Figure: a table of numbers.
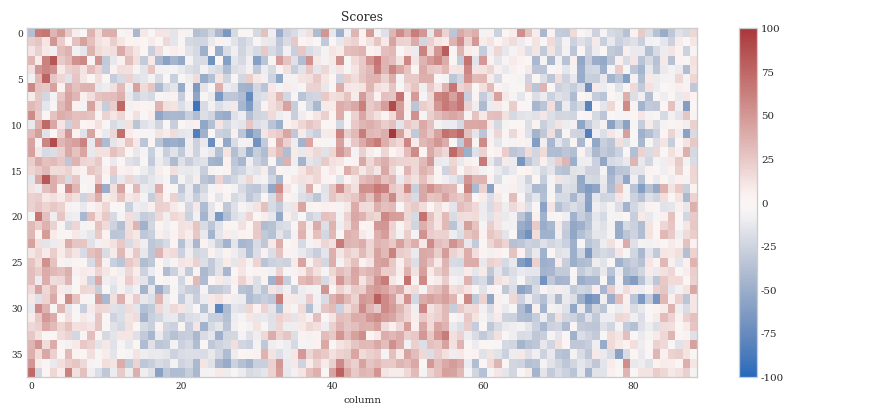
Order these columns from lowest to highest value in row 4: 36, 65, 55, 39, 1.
36, 65, 39, 55, 1
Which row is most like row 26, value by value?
32
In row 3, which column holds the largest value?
3
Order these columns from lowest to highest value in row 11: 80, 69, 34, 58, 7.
7, 80, 69, 58, 34
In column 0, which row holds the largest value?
37
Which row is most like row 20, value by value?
30
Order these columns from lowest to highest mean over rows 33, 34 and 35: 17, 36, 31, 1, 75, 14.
17, 75, 14, 31, 36, 1
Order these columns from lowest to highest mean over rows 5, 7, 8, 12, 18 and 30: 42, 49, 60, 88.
60, 88, 42, 49
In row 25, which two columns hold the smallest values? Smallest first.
66, 65
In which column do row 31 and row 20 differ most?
33
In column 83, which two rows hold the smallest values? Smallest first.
29, 17
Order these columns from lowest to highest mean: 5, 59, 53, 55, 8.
59, 8, 5, 53, 55
